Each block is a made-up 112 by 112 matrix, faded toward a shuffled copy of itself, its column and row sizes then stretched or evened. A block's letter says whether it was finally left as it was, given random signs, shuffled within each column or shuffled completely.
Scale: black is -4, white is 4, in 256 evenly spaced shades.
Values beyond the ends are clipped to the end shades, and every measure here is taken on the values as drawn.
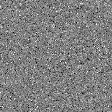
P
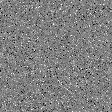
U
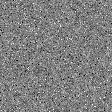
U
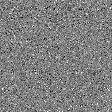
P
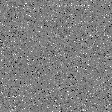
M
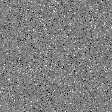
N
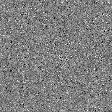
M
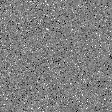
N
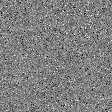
U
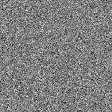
P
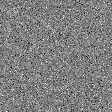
U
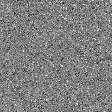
M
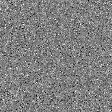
M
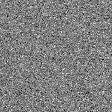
P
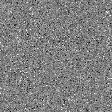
P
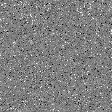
P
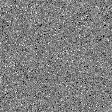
M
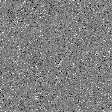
M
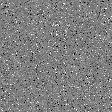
N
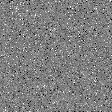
M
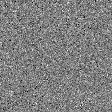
N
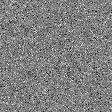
U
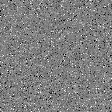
M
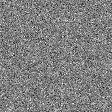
U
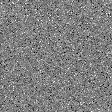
U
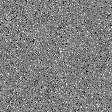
N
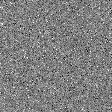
N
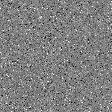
N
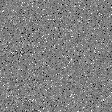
M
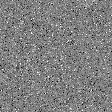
U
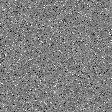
U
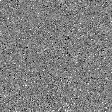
P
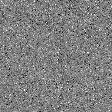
M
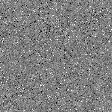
M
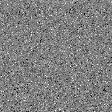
P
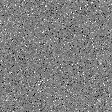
U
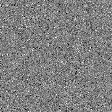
P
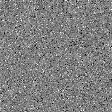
P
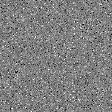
P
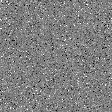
N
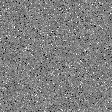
U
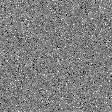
N
